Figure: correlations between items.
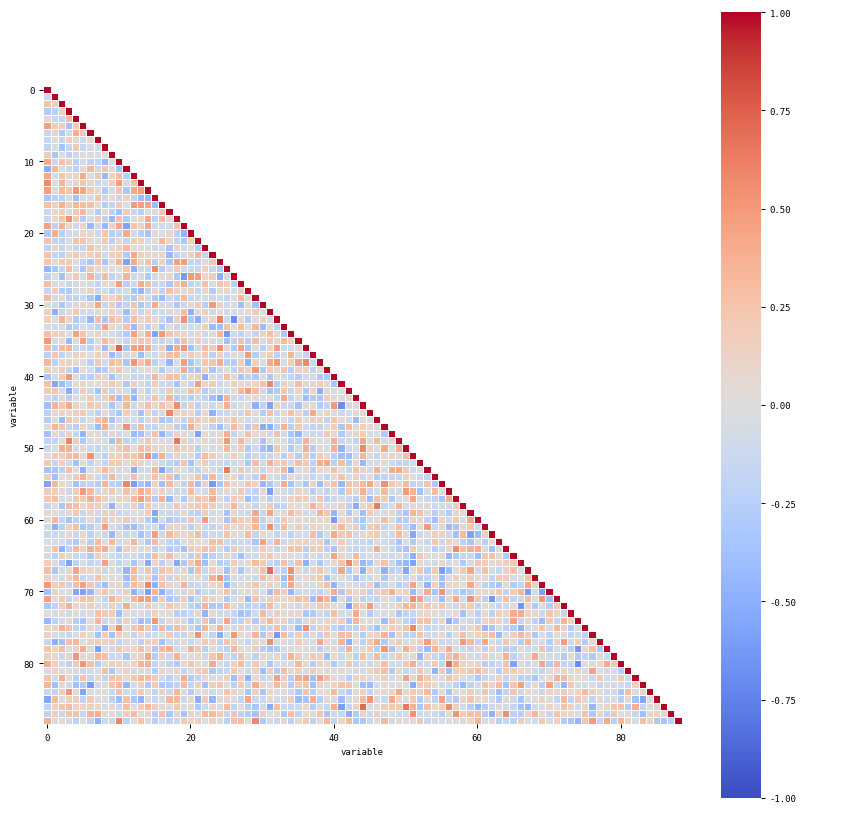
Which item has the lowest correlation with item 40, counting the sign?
60
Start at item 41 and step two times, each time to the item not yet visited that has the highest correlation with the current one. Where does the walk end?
67
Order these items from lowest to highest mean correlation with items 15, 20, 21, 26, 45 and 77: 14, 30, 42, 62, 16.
14, 16, 42, 30, 62
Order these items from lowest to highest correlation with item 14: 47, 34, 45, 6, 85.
47, 85, 45, 6, 34
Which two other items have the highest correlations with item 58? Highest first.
46, 77
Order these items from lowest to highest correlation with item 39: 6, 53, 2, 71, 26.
26, 6, 53, 2, 71
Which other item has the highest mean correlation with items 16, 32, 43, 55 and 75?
2
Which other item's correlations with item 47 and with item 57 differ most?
55
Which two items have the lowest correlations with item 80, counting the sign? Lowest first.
74, 65
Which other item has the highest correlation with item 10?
36
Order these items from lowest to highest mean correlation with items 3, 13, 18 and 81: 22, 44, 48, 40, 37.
48, 37, 22, 40, 44
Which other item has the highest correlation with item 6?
51
